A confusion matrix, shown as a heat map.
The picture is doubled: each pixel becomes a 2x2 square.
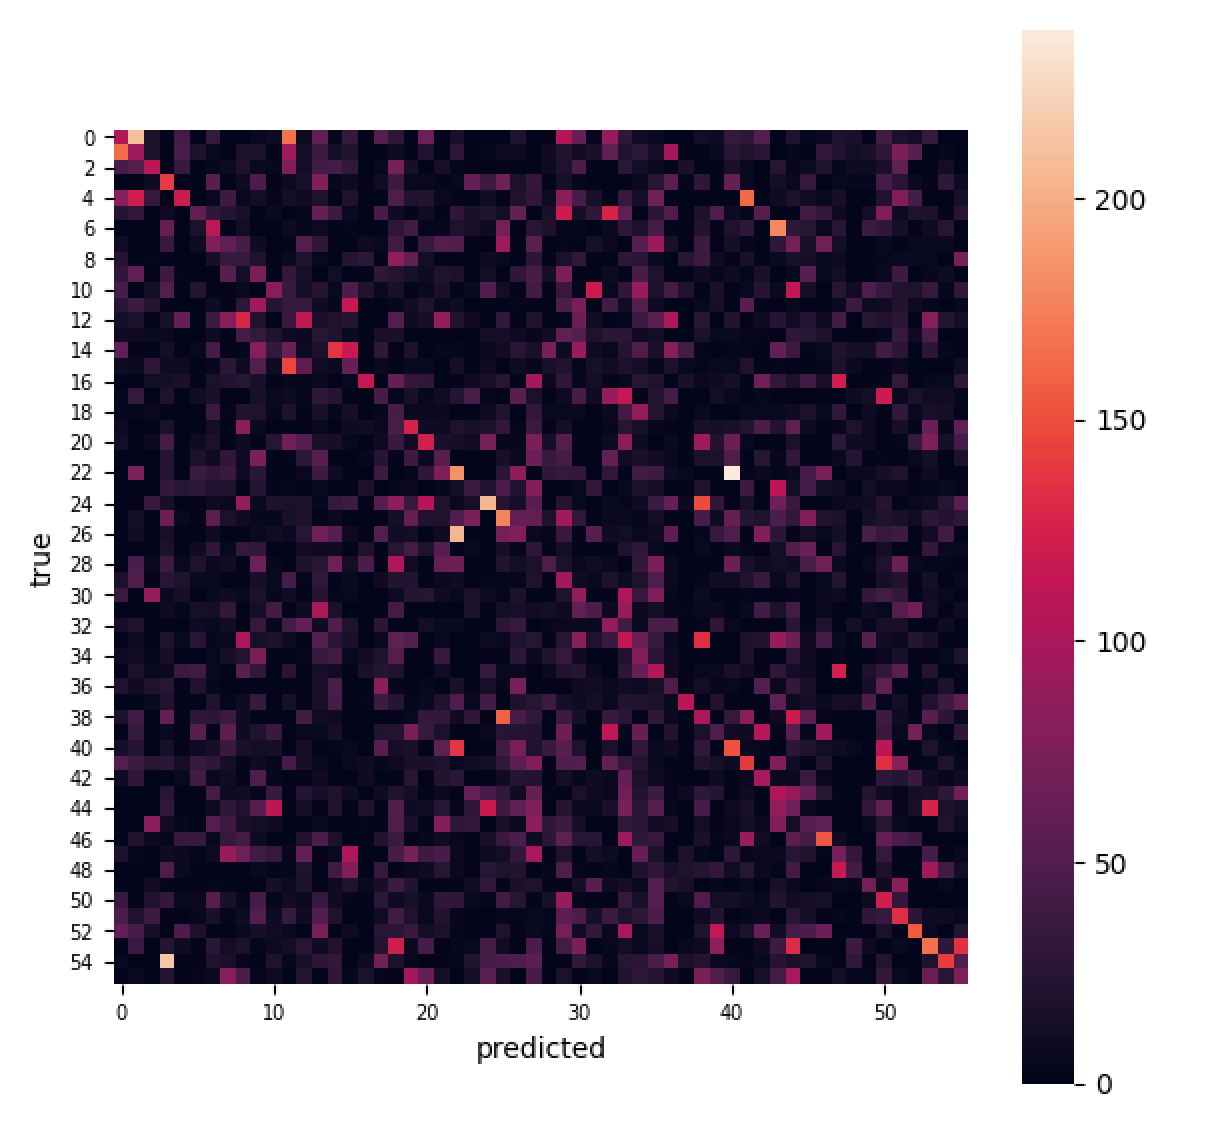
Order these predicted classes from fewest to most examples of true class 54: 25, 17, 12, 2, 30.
2, 12, 30, 25, 17
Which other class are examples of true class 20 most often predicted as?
38
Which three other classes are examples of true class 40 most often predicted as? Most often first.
22, 50, 26
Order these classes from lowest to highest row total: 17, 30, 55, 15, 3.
15, 30, 17, 3, 55
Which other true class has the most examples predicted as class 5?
39
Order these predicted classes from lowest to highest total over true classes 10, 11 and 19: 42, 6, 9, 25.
6, 25, 42, 9
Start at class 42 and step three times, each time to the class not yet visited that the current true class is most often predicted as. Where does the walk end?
25
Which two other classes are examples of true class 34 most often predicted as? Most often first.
9, 18
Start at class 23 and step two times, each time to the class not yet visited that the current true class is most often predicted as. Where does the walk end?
44
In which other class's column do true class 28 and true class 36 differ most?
18
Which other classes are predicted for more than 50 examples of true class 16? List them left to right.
18, 27, 42, 47
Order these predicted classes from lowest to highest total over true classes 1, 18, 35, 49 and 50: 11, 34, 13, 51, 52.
52, 13, 11, 34, 51
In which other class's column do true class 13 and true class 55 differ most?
19
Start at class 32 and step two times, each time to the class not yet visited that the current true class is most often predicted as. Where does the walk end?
8
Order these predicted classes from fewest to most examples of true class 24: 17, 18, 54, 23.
23, 54, 17, 18
